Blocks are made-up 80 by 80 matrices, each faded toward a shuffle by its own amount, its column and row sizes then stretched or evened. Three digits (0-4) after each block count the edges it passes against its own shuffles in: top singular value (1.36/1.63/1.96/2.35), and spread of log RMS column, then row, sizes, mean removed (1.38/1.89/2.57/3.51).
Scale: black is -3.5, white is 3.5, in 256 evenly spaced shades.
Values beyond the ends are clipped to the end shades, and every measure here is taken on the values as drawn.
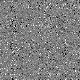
0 2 1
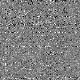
0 1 3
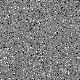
0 1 1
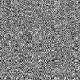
4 1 2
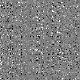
1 3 2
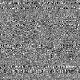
3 0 3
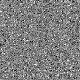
2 0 2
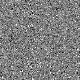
0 1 1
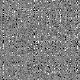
3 3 2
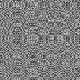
4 0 2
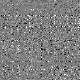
0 2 3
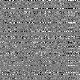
3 1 4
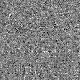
2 0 1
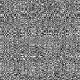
4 0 3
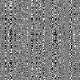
4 4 2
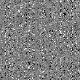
2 3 0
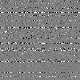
4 0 4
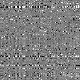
4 0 3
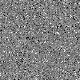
1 0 2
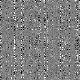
2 4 2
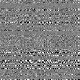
4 1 4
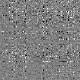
1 3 3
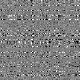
3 2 4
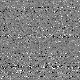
0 0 3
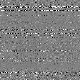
2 0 4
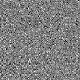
3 1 0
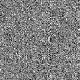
3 1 0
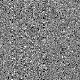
2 2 0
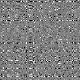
4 2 3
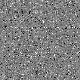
2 0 1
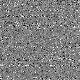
0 0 2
